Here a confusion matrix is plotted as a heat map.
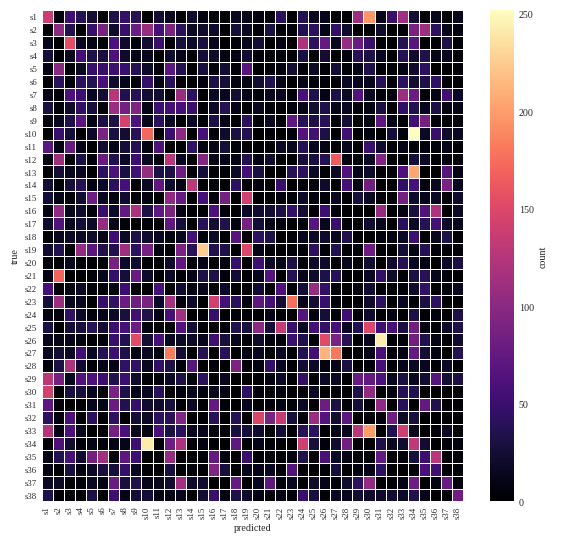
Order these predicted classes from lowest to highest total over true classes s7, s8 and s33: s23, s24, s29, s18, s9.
s23, s18, s24, s9, s29
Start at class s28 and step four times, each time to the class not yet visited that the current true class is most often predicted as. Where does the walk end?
s34
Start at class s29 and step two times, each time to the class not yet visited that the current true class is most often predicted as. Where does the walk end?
s30
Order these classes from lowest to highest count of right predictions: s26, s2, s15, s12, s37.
s15, s37, s2, s12, s26
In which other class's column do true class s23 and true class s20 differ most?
s16
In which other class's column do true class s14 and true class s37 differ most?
s13
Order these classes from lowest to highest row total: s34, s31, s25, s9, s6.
s6, s31, s9, s34, s25
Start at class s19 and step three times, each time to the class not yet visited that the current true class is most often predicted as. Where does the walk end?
s27
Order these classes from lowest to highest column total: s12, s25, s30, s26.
s25, s26, s30, s12
